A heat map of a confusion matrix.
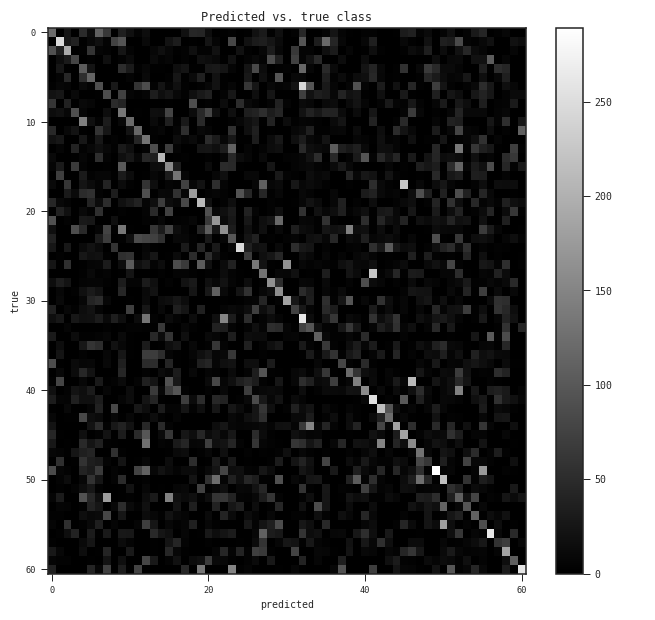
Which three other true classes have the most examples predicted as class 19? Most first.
60, 26, 51
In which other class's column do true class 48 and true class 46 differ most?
42
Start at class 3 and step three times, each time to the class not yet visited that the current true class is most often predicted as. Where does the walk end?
41
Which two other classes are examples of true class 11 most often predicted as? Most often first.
60, 52
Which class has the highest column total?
32
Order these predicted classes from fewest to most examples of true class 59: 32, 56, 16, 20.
56, 16, 32, 20
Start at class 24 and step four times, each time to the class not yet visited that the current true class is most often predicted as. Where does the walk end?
22
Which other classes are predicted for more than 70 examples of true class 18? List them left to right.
12, 24, 47, 52
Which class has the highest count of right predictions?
49
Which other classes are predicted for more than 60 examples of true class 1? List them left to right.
8, 9, 23, 32, 35, 52
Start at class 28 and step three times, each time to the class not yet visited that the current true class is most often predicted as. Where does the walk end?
7
